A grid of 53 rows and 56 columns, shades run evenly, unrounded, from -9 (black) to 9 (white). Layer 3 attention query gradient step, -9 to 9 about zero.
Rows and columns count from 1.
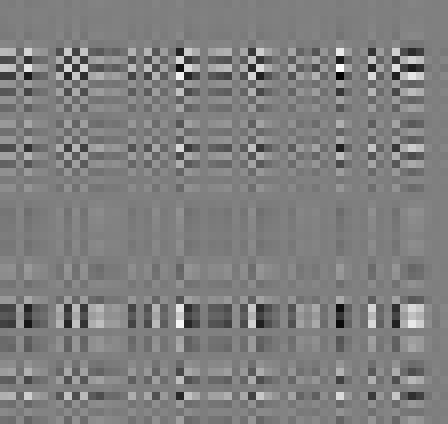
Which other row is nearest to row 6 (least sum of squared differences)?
33
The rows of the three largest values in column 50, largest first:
9, 7, 50
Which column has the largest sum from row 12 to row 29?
23
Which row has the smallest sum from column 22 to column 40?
41
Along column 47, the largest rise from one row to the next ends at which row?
10
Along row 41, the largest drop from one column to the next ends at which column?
24
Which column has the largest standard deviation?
43
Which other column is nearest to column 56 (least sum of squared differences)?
45
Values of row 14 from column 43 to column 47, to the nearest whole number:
-3 -1 0 0 2
